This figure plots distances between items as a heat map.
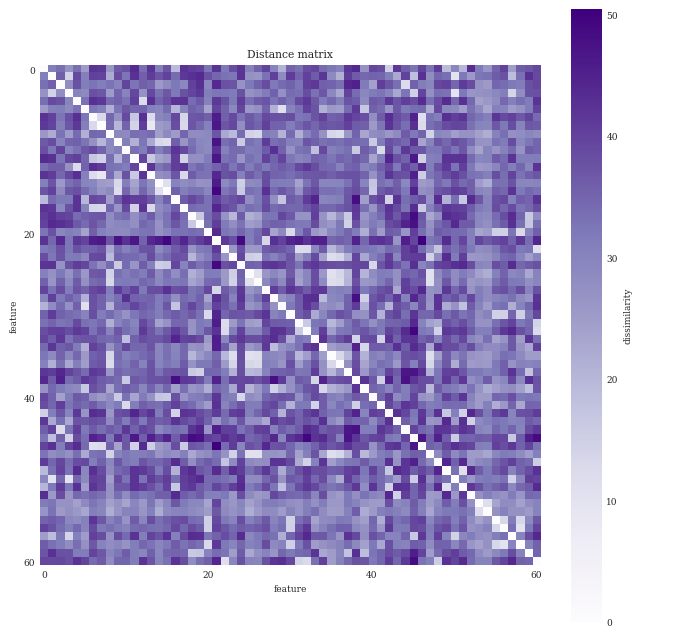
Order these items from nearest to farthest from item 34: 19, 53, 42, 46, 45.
19, 53, 42, 46, 45
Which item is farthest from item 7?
21
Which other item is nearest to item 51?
49
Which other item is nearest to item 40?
24
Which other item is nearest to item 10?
41
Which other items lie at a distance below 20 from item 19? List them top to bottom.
18, 37, 59
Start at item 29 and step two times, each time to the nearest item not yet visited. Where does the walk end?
39
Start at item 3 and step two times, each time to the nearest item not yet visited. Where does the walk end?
1
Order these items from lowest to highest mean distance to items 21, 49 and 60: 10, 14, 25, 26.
25, 26, 14, 10
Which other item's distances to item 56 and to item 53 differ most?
54
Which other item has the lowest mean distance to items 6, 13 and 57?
7
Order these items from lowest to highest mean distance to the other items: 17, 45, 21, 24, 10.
10, 17, 24, 45, 21
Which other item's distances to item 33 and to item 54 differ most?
38
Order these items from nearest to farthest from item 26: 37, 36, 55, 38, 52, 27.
36, 37, 52, 27, 55, 38
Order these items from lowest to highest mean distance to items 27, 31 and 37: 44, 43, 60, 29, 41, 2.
60, 43, 41, 29, 2, 44
